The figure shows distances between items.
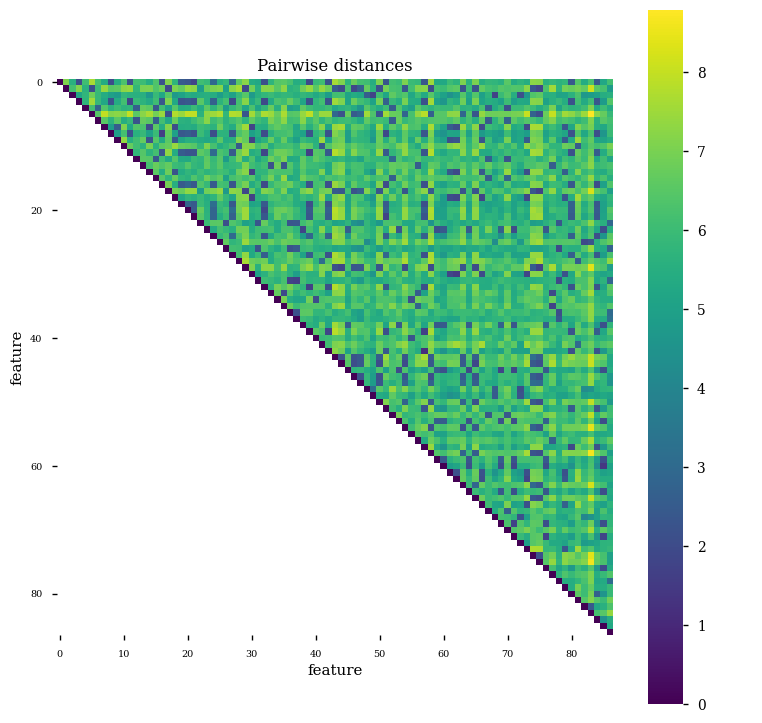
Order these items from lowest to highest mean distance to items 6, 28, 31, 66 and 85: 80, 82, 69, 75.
69, 80, 82, 75
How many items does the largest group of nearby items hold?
17
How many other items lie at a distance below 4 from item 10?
3
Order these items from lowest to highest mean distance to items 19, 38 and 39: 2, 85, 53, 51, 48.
51, 85, 53, 2, 48
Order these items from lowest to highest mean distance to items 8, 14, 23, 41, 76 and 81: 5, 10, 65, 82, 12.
10, 82, 12, 65, 5
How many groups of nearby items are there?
11
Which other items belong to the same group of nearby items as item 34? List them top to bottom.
40, 55
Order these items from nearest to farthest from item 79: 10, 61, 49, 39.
61, 49, 39, 10
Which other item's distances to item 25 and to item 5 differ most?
83
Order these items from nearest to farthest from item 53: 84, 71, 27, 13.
71, 84, 27, 13
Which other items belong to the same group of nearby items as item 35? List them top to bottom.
13, 33, 56, 77
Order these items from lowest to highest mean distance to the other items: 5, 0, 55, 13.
0, 55, 13, 5
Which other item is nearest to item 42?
57
